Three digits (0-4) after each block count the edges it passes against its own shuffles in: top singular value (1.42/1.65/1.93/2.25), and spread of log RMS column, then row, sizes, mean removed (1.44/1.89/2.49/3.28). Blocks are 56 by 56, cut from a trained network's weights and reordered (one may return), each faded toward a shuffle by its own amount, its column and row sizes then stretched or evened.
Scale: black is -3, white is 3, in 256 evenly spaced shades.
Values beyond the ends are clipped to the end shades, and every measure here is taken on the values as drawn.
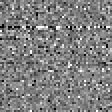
2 0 2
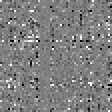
0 3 2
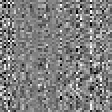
4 4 0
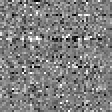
2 2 2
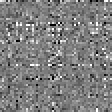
1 3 3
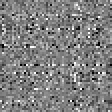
2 2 3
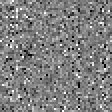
0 2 0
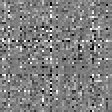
1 3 3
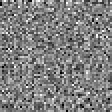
3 0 1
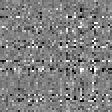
3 3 3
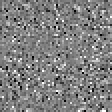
0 1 1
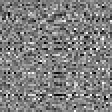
4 1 3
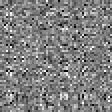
3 2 1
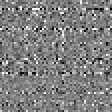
3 2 3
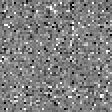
0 1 2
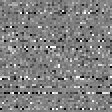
1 0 4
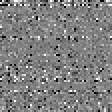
1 1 3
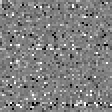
0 0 2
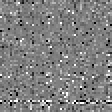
2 2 2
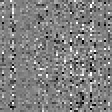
1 4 0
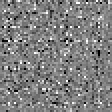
1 2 2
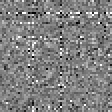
2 1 2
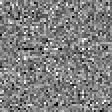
0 1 1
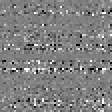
1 2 4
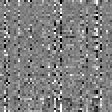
4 4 2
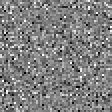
2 1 0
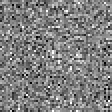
1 1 0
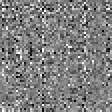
3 2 1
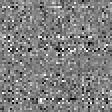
1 3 3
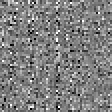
1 3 1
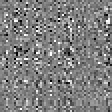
2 4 2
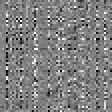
4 4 2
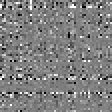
3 3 4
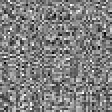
4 1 0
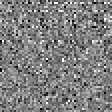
3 1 2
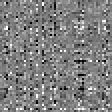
3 4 2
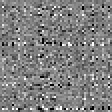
3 3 3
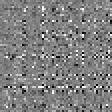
4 3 3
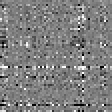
3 3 3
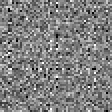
2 2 0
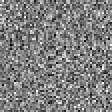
3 0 0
